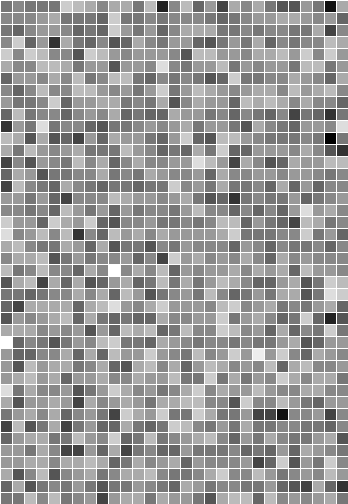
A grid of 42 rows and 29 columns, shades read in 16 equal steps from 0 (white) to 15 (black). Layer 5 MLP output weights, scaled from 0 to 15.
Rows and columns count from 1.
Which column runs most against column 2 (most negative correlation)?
23
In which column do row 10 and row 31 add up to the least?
15
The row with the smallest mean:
5
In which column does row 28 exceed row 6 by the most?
14
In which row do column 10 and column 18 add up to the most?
4
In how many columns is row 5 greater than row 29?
7
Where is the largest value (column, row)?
28, 12
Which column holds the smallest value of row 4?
2
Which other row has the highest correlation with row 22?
16
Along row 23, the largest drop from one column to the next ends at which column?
10
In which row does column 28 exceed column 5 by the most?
27
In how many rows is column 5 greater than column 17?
24
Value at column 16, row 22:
6
